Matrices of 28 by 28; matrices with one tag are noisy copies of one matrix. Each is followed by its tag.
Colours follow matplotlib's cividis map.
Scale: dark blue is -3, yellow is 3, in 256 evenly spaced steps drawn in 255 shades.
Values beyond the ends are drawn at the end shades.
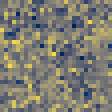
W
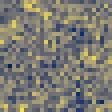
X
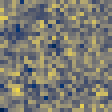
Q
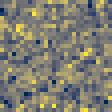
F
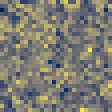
F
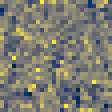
F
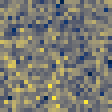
W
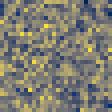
F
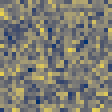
Q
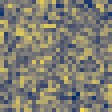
F
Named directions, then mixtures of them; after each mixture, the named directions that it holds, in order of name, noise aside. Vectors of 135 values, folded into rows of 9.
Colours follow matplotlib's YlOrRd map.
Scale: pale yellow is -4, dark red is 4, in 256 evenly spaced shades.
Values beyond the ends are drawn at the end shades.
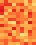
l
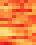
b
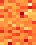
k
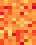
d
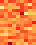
b, k.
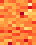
k.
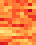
b, k.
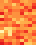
b, d.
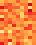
d, k.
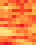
b.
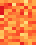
d, l.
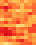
b.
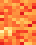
b, d.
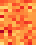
d, k.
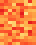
k, l.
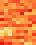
b, d.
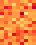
d, k.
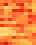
b, l.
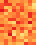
d, l.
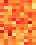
d, l.
